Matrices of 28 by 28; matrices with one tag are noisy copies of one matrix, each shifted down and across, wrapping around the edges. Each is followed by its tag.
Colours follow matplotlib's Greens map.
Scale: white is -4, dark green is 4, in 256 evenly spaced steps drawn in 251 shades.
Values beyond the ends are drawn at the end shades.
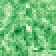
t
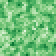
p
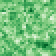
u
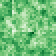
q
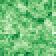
q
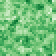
q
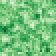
u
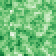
t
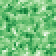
p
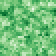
u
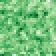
p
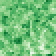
q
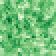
t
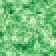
u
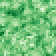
u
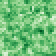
p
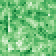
q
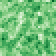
t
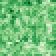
p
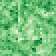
q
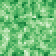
t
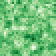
u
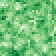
u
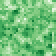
q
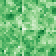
q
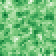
p
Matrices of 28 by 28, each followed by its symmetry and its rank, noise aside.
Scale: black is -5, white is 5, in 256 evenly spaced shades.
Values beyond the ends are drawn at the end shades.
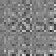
no symmetry, rank two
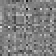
antisymmetric, rank four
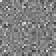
symmetric, rank four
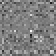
symmetric, rank two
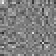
symmetric, rank two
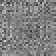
no symmetry, rank three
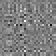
antisymmetric, rank two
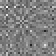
symmetric, rank three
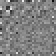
symmetric, rank two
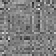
no symmetry, rank four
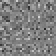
no symmetry, rank three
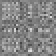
no symmetry, rank three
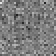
symmetric, rank four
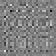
no symmetry, rank three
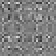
no symmetry, rank two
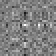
no symmetry, rank two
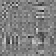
antisymmetric, rank four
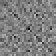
symmetric, rank four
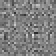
antisymmetric, rank four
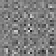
symmetric, rank three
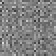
no symmetry, rank four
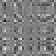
no symmetry, rank two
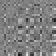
symmetric, rank two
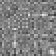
symmetric, rank four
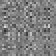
no symmetry, rank three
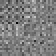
symmetric, rank three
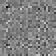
symmetric, rank three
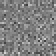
no symmetry, rank four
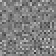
no symmetry, rank four
